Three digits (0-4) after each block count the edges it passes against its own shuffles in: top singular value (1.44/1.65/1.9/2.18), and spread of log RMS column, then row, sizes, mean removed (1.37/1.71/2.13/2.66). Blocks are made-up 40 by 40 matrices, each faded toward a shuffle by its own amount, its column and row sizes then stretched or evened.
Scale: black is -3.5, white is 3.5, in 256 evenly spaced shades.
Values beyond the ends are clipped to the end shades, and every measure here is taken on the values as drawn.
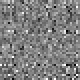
3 2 2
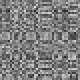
4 1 2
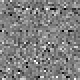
0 0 2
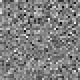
2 1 0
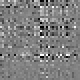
4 3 4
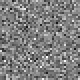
1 1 0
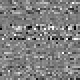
3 0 4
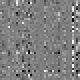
3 4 1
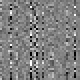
4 4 0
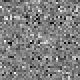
0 0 3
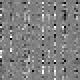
2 4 1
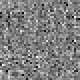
1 0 1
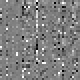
1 4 0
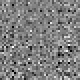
3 2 3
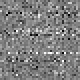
2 1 3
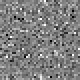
0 0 1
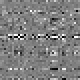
4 1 4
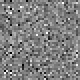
1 2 0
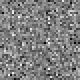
0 1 1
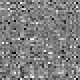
3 0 2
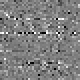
3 0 3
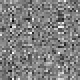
3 2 1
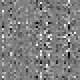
1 4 0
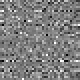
4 0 3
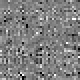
2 3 2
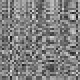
4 3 2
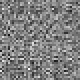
3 2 0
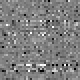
2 0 3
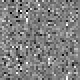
0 3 1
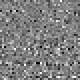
0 0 3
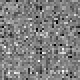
1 1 1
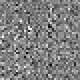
2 2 0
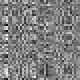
4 3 0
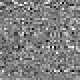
2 0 3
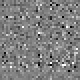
0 2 3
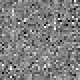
0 1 0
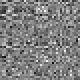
4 0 2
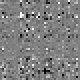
0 4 3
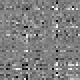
3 2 4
